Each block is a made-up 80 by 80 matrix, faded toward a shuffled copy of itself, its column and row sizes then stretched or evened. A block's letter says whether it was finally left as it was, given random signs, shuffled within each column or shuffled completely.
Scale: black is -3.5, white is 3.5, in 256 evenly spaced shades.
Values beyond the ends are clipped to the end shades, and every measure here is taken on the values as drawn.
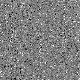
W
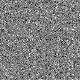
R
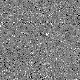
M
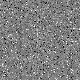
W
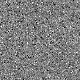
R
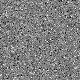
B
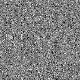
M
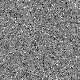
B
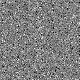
W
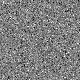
B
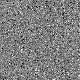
W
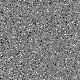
W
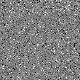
R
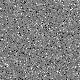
B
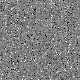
W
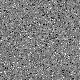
B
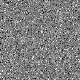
M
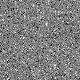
W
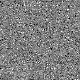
R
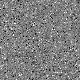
W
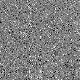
M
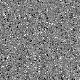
M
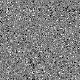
M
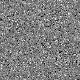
R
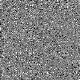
M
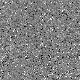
R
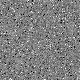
B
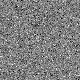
B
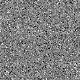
R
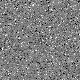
B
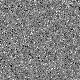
B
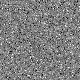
B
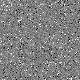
R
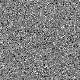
R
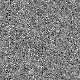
W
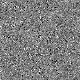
R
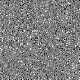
M
